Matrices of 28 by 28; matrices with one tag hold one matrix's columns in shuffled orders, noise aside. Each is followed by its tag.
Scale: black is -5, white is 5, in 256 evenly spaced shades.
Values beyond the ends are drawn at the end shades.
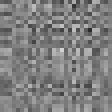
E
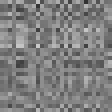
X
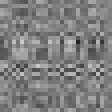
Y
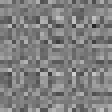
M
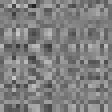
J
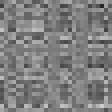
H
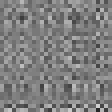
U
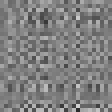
U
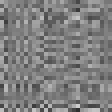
U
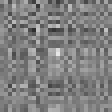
E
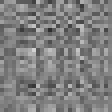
E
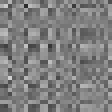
J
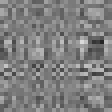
Y
